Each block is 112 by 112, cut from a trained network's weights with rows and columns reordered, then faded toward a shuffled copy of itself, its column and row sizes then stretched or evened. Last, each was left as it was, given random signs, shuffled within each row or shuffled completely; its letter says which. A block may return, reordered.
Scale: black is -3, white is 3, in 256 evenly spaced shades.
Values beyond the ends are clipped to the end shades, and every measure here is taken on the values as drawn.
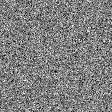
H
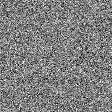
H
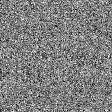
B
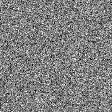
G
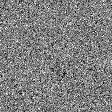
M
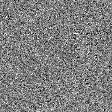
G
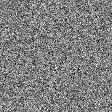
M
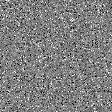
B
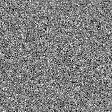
H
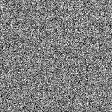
B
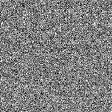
B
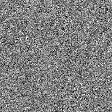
G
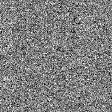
B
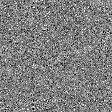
G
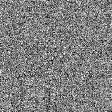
B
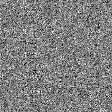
B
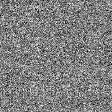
B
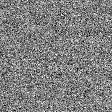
H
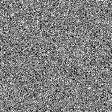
G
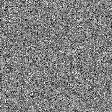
B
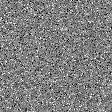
M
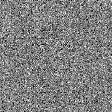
B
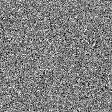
H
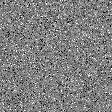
M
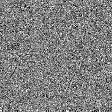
B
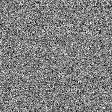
H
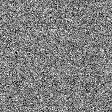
H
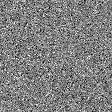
M
